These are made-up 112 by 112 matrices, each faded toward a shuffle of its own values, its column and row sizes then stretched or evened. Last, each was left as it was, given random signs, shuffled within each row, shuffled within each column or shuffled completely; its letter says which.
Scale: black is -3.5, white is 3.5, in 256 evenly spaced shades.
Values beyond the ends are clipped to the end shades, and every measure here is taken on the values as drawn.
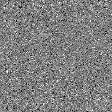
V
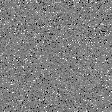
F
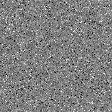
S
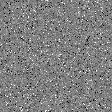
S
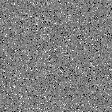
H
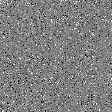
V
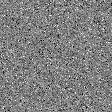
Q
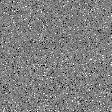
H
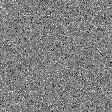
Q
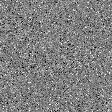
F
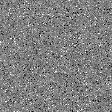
H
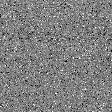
F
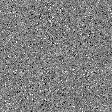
S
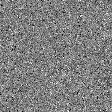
S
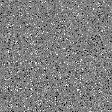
V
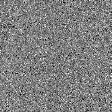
V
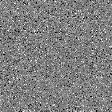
H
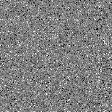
V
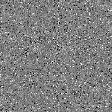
V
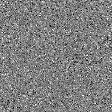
V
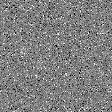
V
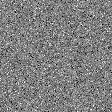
Q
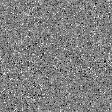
H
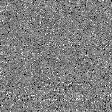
V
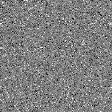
V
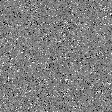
F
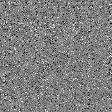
H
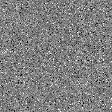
H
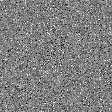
S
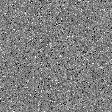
S
